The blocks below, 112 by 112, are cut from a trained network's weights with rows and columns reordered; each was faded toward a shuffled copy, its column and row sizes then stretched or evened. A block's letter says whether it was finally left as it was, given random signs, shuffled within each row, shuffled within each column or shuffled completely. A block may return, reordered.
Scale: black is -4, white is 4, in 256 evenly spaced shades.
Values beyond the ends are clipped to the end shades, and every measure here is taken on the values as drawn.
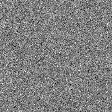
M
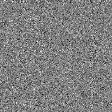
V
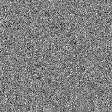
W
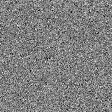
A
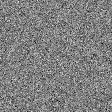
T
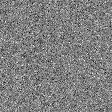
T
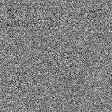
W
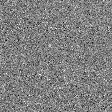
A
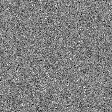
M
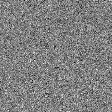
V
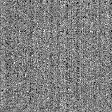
W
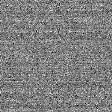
W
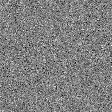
T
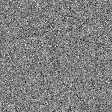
T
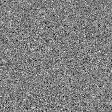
A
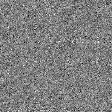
V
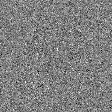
V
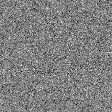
V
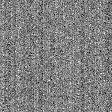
M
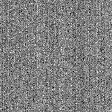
M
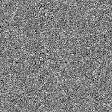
W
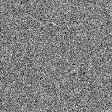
M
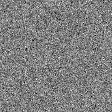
M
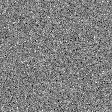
T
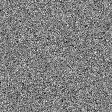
T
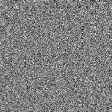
W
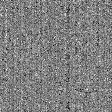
W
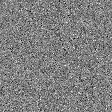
T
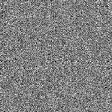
W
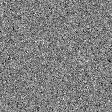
T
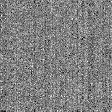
W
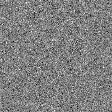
M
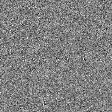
V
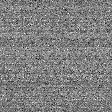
A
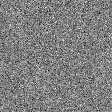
T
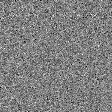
A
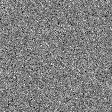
T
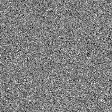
V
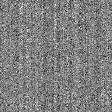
W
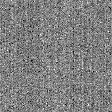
W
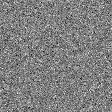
T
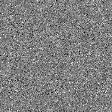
V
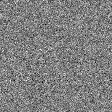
A
